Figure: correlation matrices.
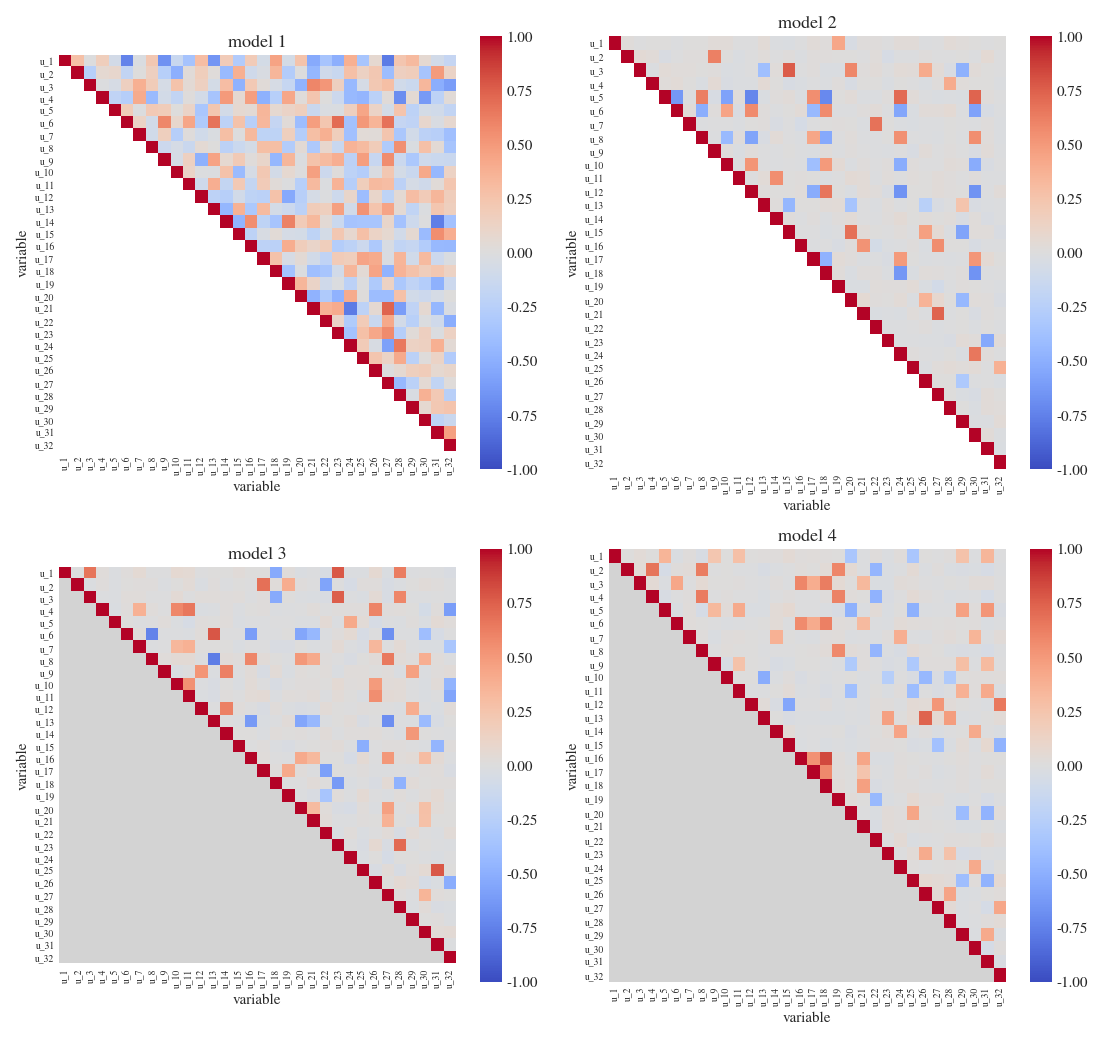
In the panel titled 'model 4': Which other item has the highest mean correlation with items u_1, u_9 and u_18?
u_16
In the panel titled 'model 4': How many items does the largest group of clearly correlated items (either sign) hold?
8
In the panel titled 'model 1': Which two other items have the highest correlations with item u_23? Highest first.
u_6, u_27
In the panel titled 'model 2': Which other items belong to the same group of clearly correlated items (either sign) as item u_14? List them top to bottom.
u_11
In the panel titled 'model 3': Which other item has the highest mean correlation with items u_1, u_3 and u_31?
u_23
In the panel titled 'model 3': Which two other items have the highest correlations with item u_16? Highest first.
u_8, u_27
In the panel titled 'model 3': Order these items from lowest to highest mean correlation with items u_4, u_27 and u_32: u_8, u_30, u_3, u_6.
u_6, u_3, u_30, u_8
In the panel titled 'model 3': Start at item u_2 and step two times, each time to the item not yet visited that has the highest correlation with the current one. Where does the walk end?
u_19
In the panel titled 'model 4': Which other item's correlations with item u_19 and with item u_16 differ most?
u_18
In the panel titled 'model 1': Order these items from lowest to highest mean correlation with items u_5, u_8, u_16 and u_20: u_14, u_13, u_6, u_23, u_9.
u_23, u_6, u_13, u_9, u_14
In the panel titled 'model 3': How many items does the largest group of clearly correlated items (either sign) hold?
8
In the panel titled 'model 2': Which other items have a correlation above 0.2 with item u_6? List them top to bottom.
u_10, u_12, u_18
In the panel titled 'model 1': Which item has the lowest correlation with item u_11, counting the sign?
u_1
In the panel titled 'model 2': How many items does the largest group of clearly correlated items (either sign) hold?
9
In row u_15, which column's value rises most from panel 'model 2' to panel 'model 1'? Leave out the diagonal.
u_13
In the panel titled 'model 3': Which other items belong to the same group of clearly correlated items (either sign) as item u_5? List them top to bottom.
u_24
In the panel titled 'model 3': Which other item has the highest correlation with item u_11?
u_4
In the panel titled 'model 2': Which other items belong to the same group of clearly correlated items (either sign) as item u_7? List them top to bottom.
u_22
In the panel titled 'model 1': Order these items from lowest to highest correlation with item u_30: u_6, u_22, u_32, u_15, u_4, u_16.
u_4, u_15, u_16, u_32, u_22, u_6
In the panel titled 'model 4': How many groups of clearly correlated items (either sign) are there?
6
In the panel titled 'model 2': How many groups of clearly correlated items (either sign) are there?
10
